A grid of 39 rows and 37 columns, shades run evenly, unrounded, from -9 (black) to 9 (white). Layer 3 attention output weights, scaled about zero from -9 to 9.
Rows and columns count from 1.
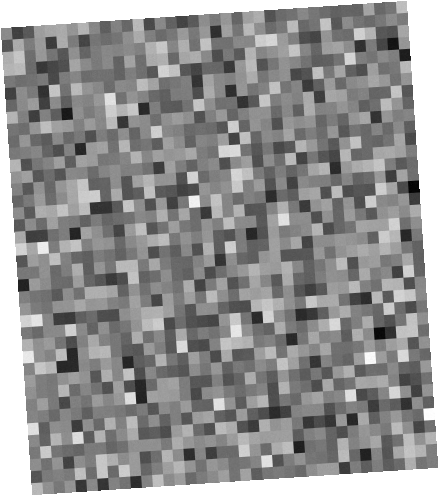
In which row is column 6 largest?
19
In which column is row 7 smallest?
21
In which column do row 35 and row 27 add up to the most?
37
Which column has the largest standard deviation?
5
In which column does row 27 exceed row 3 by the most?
29
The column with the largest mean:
34
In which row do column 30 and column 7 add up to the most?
16
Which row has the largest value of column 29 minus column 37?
17
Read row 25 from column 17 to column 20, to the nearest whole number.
1 1 -2 -3
